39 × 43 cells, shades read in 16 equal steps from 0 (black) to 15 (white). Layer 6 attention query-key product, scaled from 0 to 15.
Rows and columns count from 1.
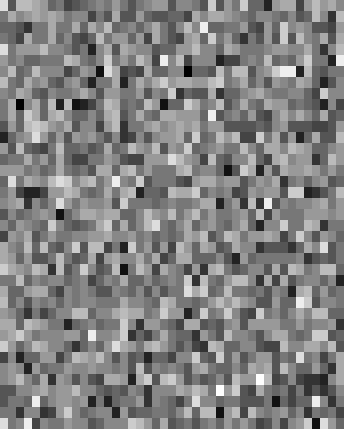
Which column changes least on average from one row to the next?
2
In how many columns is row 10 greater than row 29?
19
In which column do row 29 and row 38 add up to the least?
6
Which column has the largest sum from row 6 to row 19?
14
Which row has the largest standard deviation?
7
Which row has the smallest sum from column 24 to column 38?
37
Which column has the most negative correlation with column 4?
34
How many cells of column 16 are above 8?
15
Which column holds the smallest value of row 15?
40
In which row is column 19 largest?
35
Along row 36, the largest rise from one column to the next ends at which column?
28
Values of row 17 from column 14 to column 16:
9 14 8
